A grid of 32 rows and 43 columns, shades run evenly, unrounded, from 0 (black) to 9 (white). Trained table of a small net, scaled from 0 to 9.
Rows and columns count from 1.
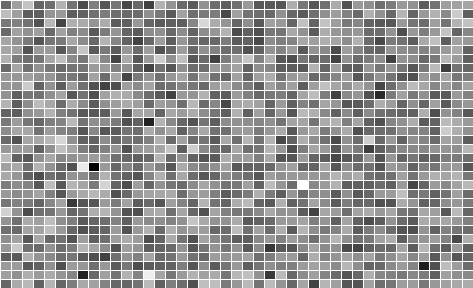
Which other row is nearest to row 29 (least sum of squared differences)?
10
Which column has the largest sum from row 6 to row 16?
5
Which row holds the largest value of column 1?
24
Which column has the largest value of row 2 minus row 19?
9
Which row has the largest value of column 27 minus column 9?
19
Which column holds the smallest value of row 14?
14
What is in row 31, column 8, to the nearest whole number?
1
